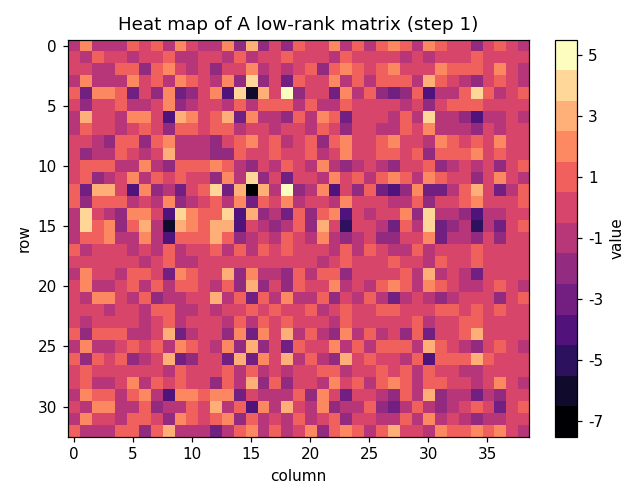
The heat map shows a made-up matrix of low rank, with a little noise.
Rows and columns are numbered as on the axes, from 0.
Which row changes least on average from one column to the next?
18
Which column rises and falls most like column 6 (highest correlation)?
21
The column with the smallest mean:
8
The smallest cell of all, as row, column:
12, 15
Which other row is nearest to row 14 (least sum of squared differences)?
6
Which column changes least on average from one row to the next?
37
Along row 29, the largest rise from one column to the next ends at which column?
9
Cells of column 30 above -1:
18
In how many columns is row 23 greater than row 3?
15
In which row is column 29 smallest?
14
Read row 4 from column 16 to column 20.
3 0 5 -2 0
